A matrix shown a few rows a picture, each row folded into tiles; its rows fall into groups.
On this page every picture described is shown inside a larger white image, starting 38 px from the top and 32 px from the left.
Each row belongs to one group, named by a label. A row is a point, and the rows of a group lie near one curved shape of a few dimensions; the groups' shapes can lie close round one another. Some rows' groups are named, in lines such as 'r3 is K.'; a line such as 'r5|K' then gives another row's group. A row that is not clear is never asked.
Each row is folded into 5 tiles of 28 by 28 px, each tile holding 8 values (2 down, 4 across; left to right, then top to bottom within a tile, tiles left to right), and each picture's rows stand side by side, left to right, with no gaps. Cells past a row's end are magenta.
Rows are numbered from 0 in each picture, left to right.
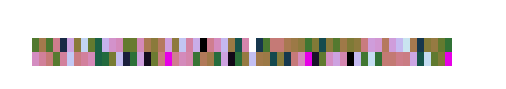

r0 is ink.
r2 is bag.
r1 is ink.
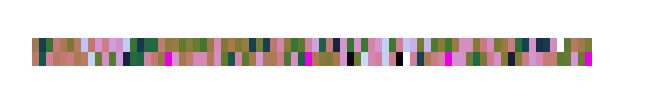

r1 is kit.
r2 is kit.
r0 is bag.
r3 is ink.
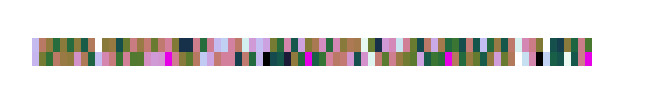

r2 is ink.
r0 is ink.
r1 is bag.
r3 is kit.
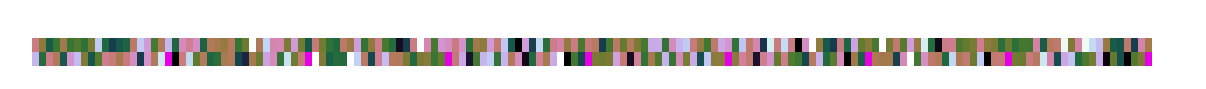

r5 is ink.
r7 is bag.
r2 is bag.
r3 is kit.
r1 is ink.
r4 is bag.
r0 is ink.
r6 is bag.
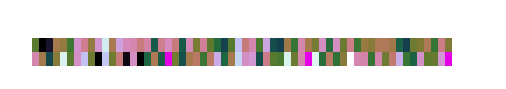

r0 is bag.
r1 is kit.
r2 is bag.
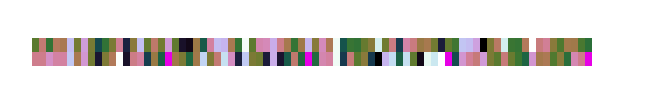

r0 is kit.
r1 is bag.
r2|ink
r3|ink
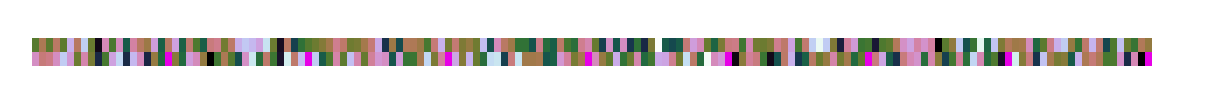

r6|ink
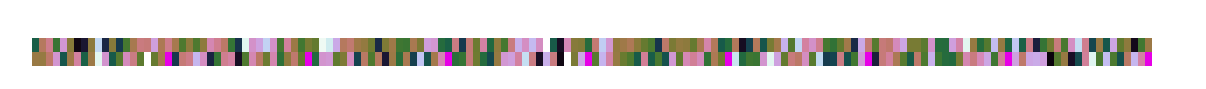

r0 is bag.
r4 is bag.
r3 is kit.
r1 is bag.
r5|bag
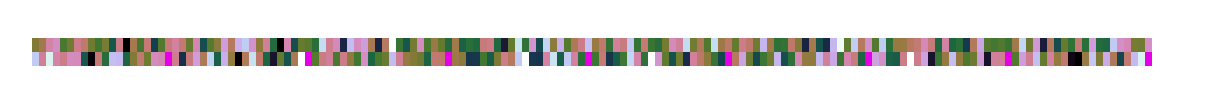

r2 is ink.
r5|ink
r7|ink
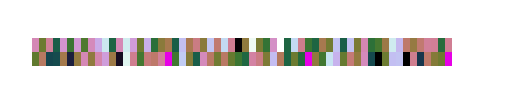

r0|kit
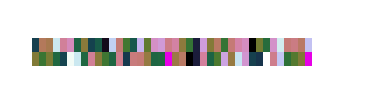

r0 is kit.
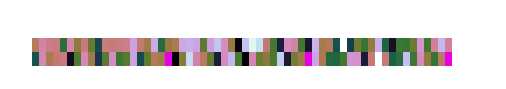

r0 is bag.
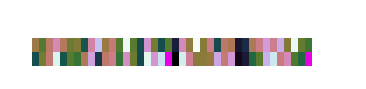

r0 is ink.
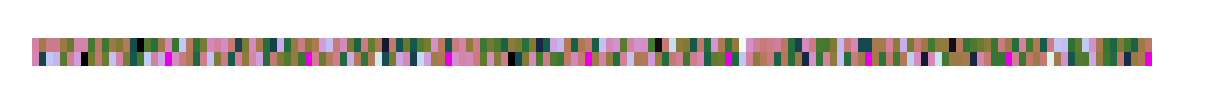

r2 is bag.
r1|ink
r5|bag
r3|ink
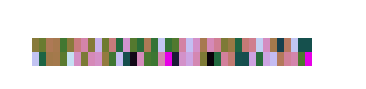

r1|bag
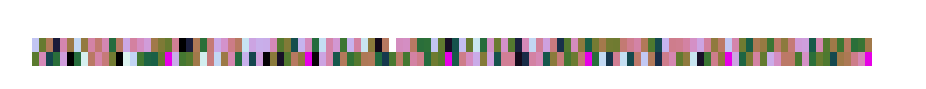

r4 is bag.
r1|bag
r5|ink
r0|kit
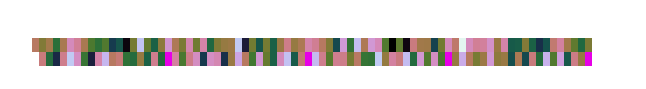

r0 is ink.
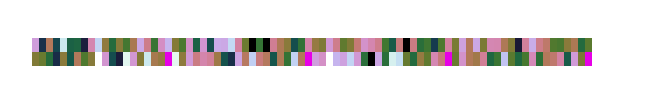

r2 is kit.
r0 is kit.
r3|bag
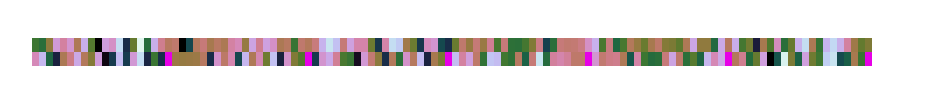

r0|ink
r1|bag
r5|kit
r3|kit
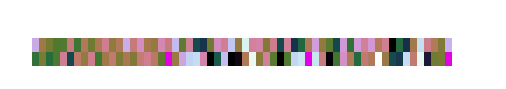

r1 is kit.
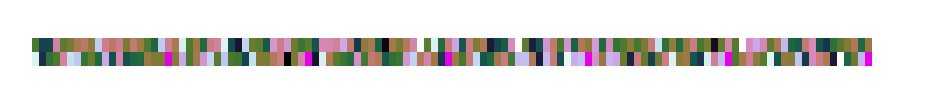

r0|bag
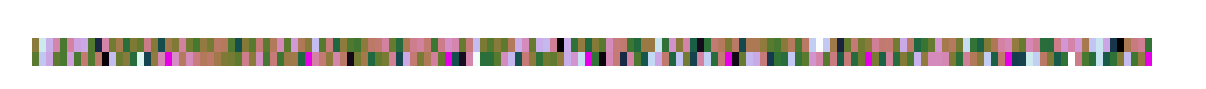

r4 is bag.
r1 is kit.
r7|bag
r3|ink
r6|kit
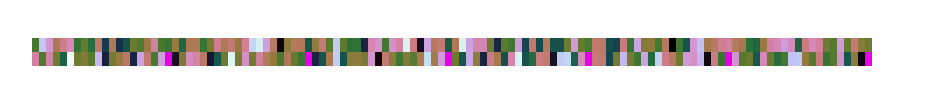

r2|ink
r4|kit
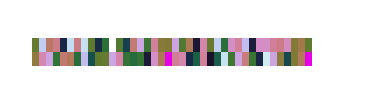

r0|ink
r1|kit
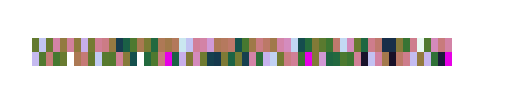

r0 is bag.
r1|bag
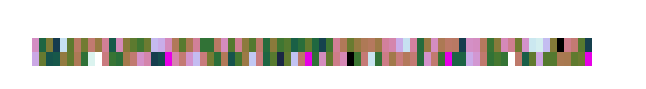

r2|bag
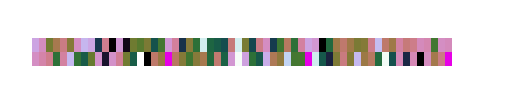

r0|kit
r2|bag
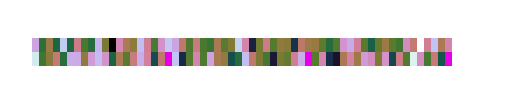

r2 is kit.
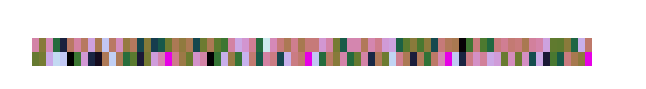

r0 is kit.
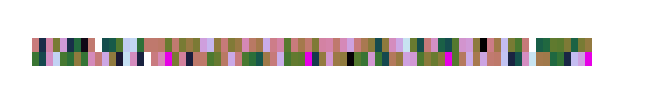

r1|kit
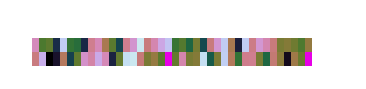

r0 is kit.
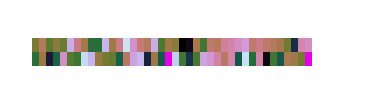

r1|bag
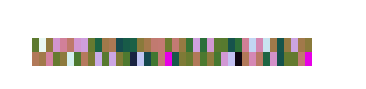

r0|bag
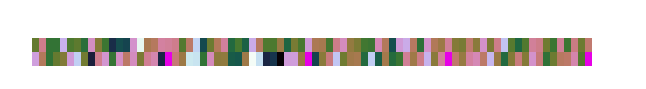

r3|kit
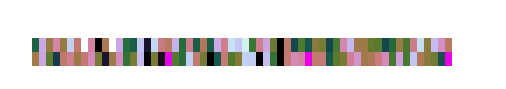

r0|ink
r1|kit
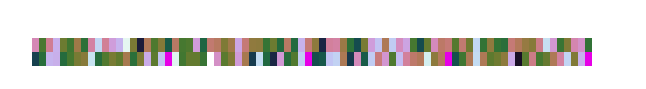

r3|ink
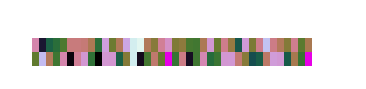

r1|kit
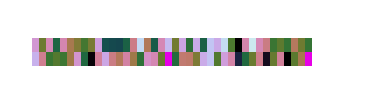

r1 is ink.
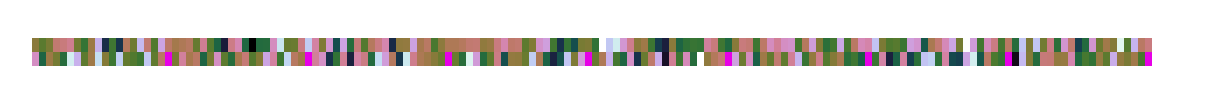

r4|bag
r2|kit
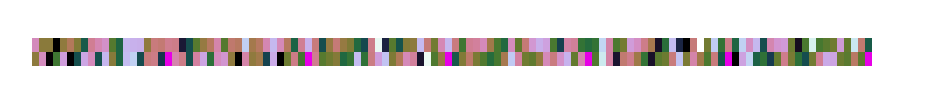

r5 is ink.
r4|ink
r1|bag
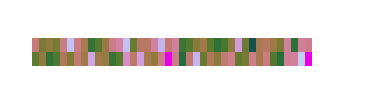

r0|kit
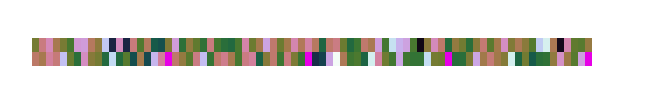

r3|ink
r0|kit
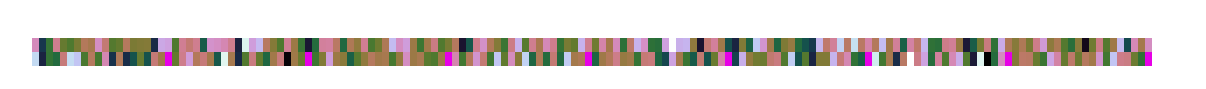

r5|ink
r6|bag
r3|bag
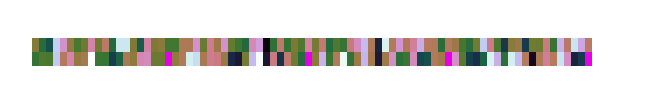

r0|ink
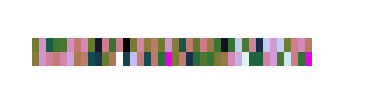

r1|kit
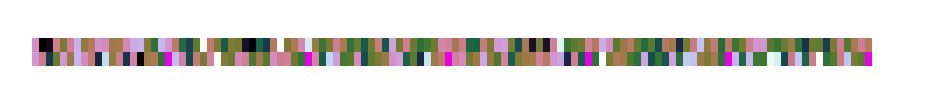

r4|bag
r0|bag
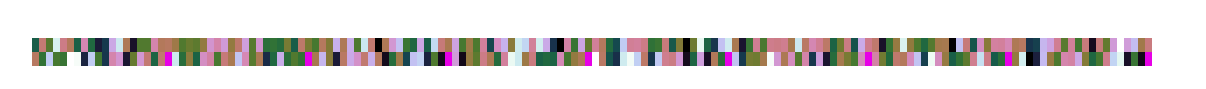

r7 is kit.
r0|kit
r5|bag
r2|ink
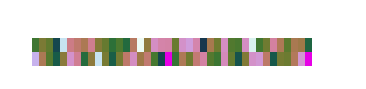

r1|ink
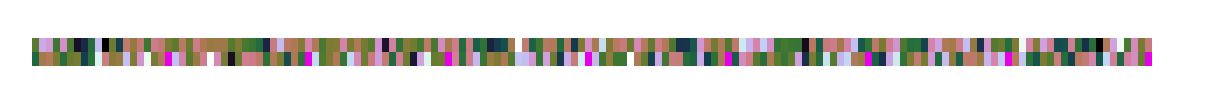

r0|bag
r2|bag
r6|ink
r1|ink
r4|bag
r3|ink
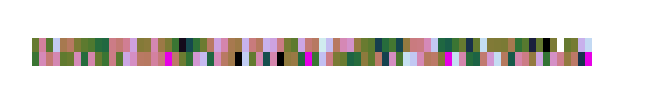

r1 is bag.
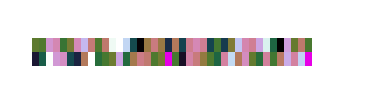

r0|bag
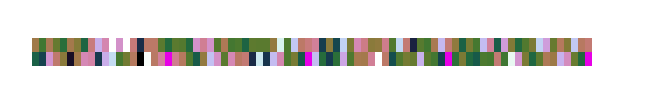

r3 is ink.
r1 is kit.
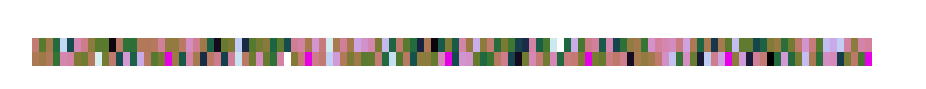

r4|kit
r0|kit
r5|kit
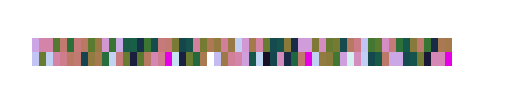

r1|bag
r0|kit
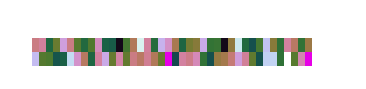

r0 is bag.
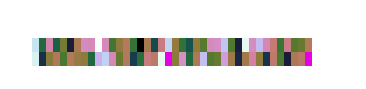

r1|bag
